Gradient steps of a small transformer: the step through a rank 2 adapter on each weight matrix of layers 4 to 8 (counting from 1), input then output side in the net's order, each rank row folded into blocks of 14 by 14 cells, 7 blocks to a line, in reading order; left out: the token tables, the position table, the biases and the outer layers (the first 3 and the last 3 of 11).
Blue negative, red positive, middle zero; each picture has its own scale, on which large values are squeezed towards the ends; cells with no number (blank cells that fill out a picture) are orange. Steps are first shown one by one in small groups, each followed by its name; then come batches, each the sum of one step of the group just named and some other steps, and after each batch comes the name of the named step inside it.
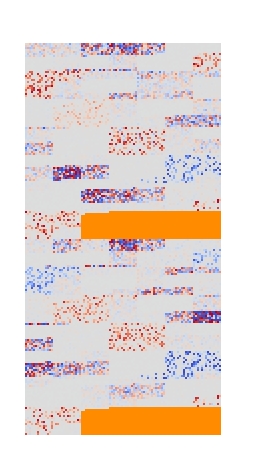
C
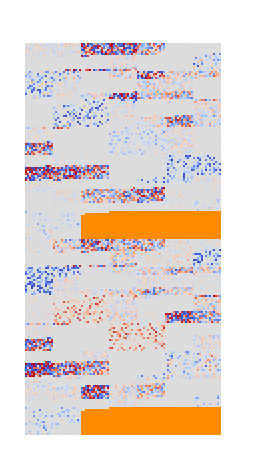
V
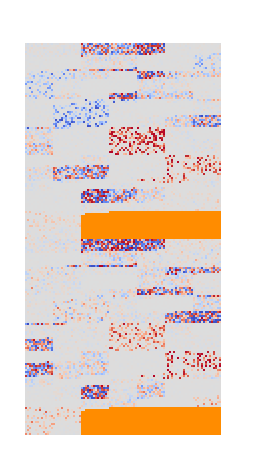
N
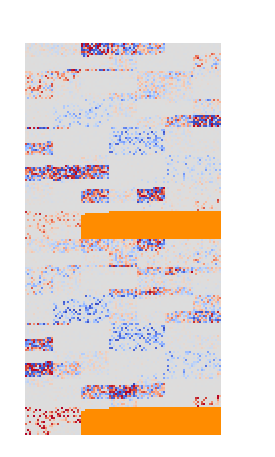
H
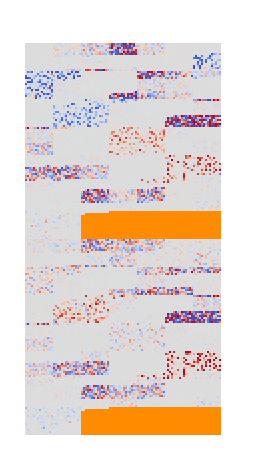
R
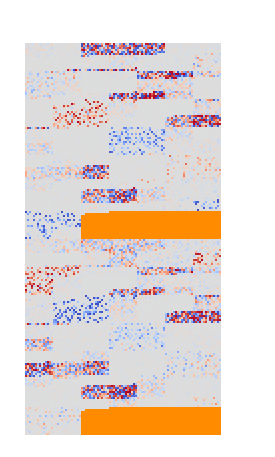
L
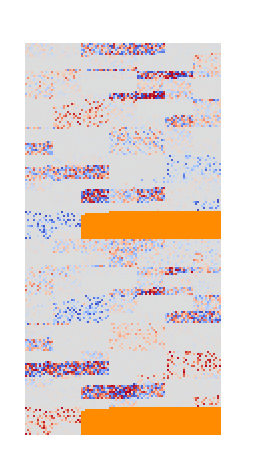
L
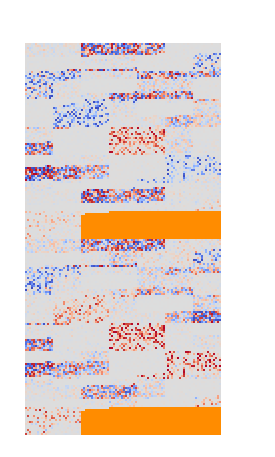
V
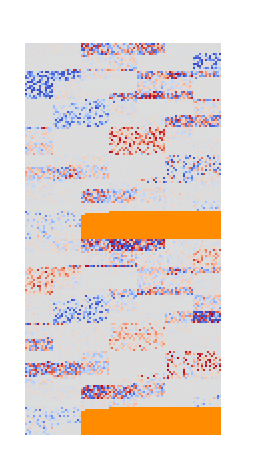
N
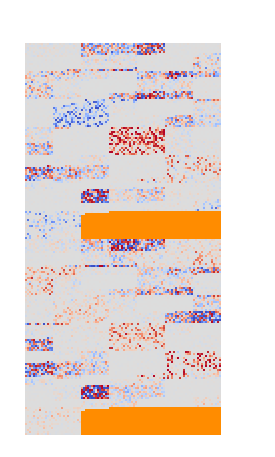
N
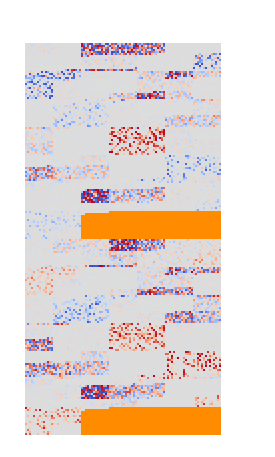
N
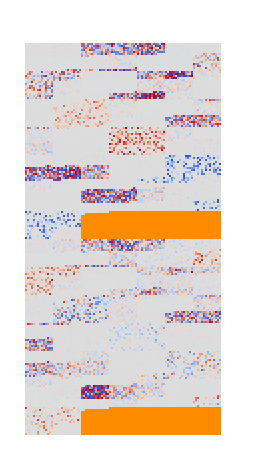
L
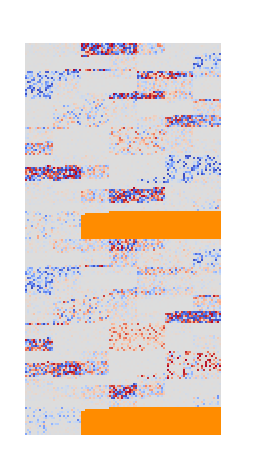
V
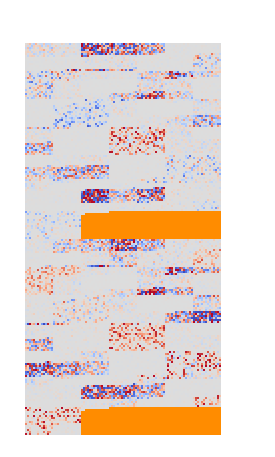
N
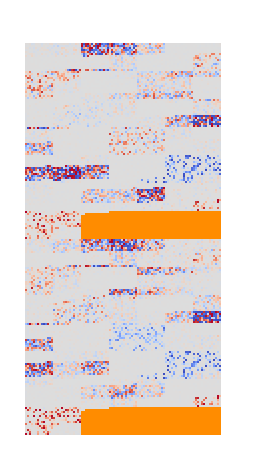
H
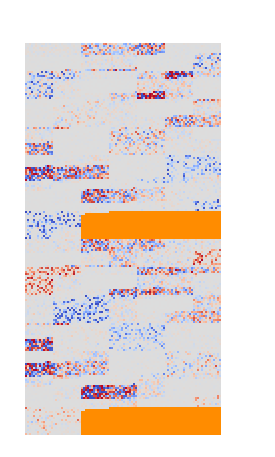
L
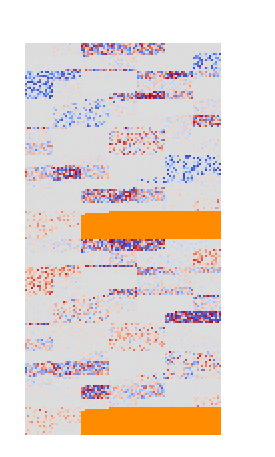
C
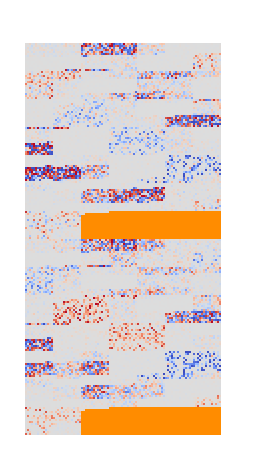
V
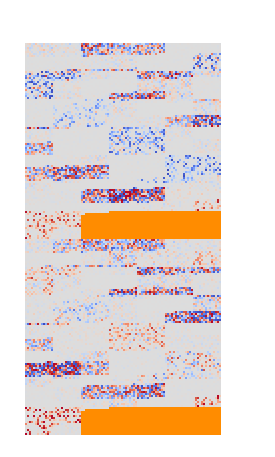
H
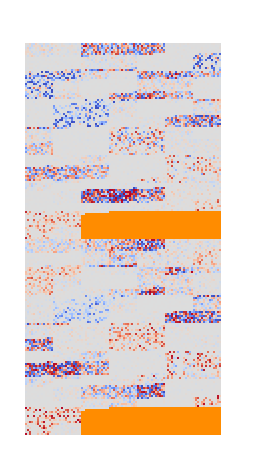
N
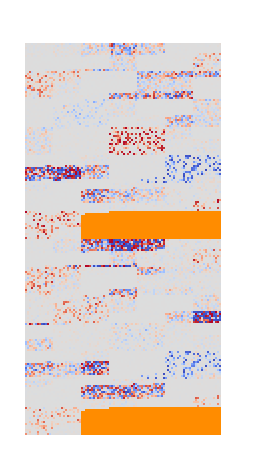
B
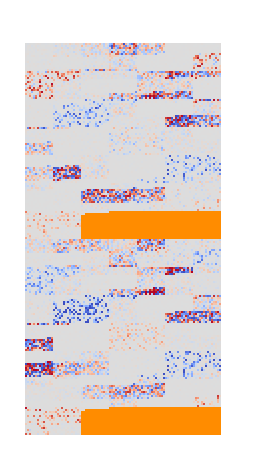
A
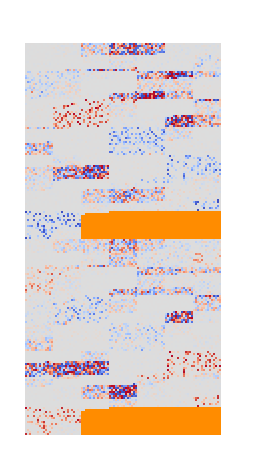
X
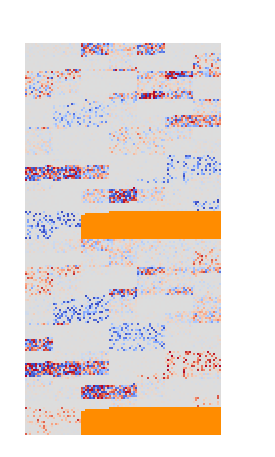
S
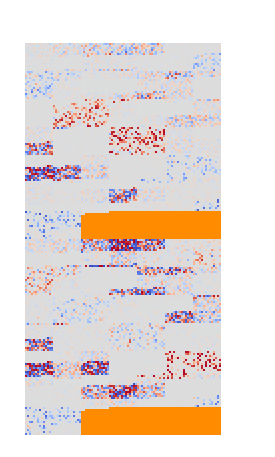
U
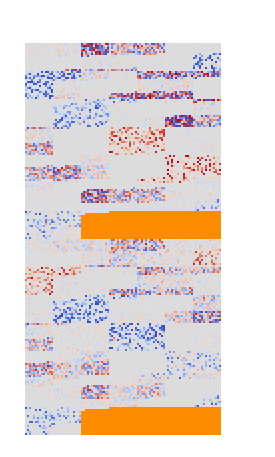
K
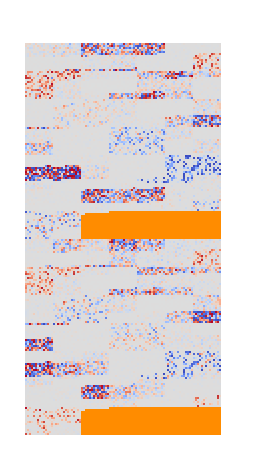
S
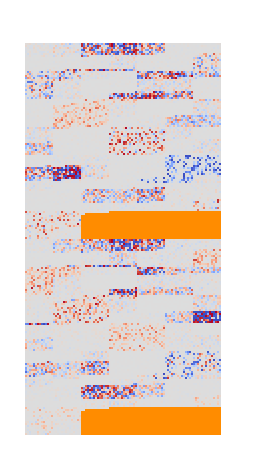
B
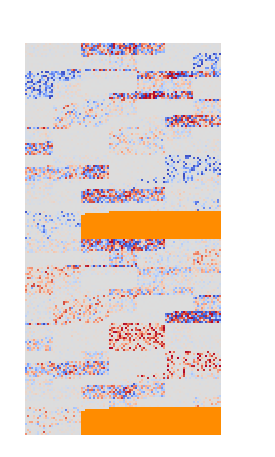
X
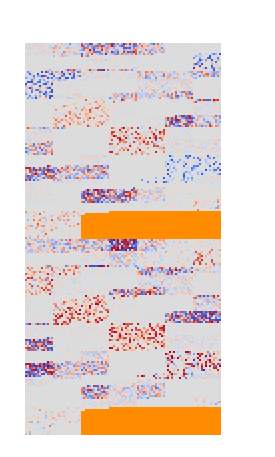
U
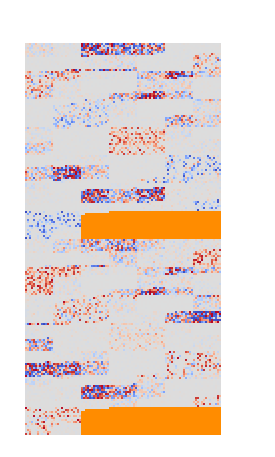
S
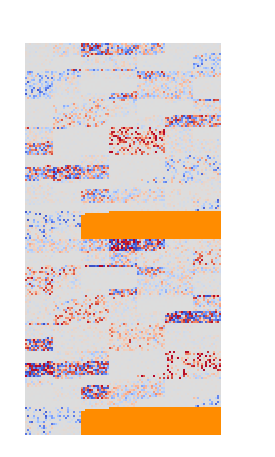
U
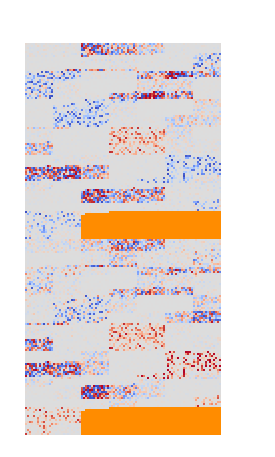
S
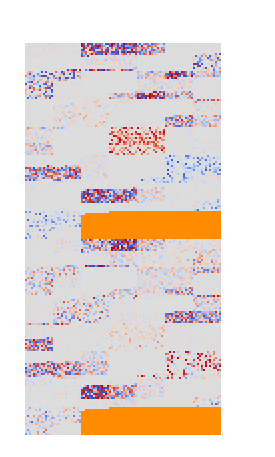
U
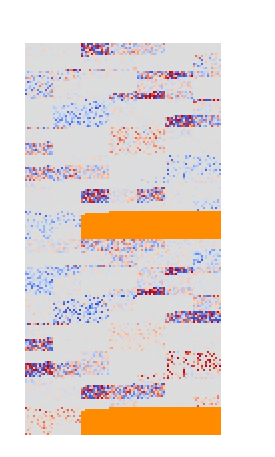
A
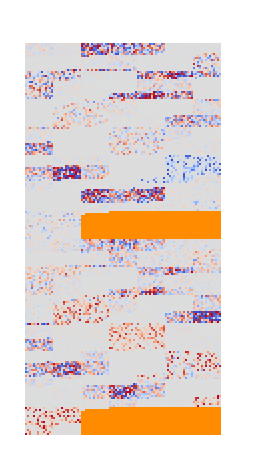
X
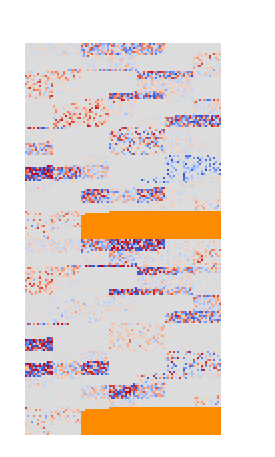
U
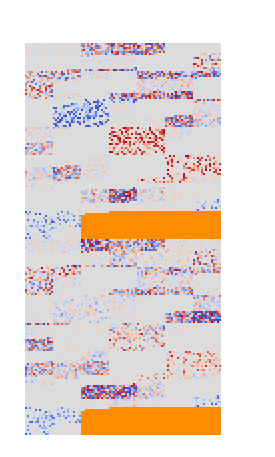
K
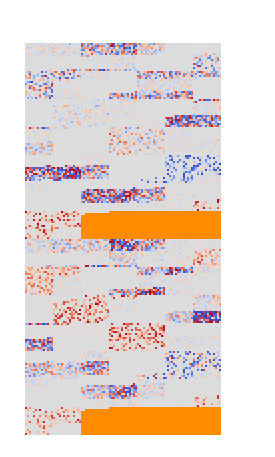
B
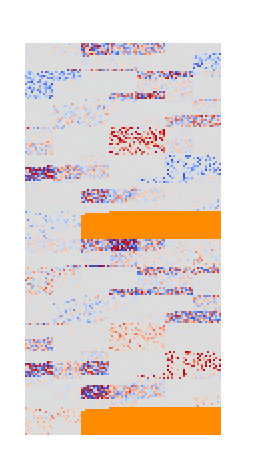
U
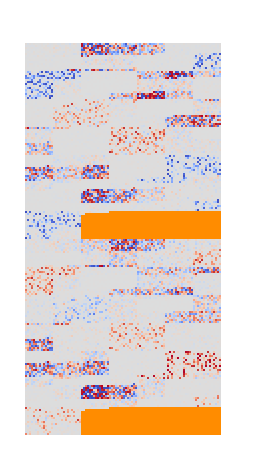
X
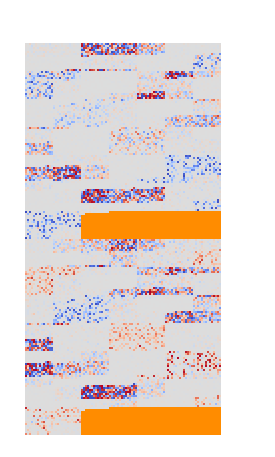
S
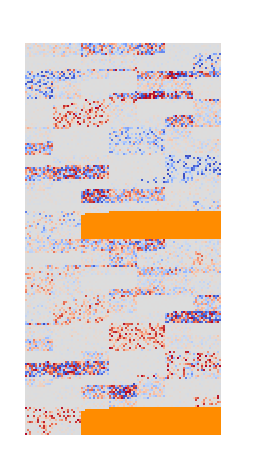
X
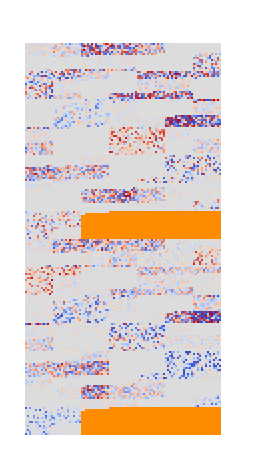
K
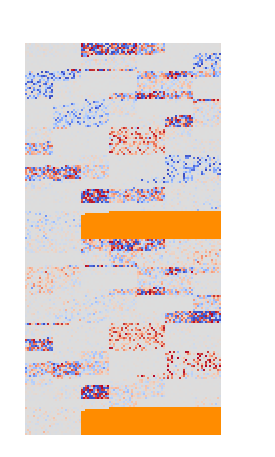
B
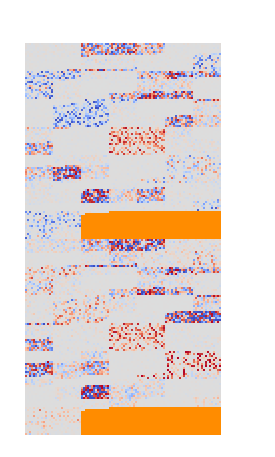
B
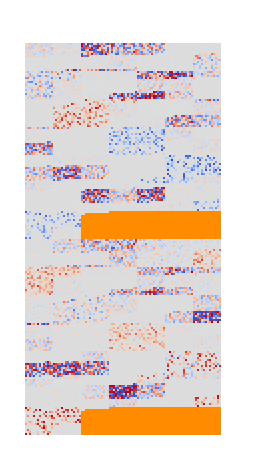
X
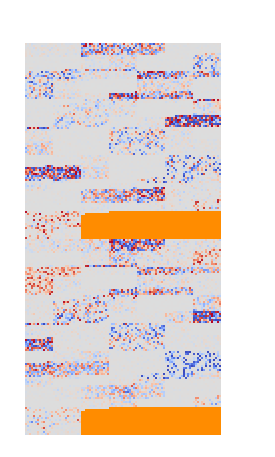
K
